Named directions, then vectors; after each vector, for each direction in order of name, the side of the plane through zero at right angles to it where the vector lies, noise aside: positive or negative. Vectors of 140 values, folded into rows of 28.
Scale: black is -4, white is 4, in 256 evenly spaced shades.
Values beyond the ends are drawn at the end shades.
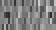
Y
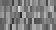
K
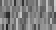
negative, positive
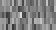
negative, positive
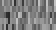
negative, positive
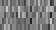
positive, positive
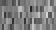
positive, positive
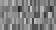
negative, negative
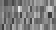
positive, positive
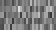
positive, positive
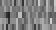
negative, positive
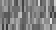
negative, positive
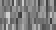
positive, negative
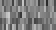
positive, negative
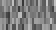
negative, positive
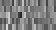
positive, negative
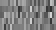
negative, negative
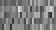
positive, positive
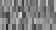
negative, positive
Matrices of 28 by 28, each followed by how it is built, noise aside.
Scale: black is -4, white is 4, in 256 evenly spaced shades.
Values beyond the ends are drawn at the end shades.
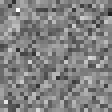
Hankel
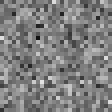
repeating columns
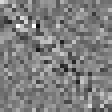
banded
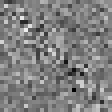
banded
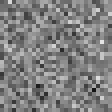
Toeplitz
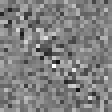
banded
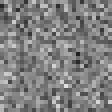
repeating columns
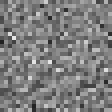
repeating columns
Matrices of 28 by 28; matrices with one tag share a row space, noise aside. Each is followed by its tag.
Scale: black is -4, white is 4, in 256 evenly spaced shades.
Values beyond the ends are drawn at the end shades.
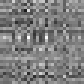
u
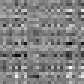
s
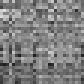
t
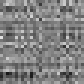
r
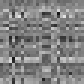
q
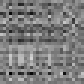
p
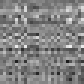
s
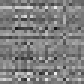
u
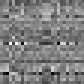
q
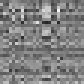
q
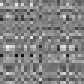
r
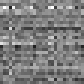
t
